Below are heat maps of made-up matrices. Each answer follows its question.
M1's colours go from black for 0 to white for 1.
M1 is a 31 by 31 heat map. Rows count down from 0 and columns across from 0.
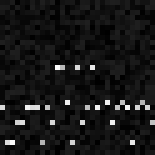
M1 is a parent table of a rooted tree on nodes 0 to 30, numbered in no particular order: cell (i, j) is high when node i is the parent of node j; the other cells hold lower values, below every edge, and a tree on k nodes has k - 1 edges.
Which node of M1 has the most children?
21
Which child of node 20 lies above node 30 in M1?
24
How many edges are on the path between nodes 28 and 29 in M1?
3
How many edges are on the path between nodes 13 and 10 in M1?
3
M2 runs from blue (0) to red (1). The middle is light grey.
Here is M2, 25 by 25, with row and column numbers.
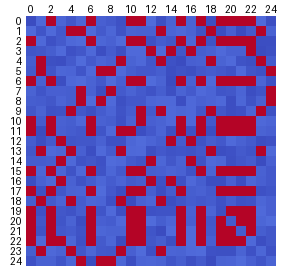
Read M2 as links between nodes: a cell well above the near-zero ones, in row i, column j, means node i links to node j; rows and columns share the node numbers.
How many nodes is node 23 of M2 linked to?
4
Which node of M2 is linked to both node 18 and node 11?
node 9
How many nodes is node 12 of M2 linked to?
3
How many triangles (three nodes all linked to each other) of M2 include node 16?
3
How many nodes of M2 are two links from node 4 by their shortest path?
2
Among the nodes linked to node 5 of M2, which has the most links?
node 1
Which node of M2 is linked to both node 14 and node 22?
node 3
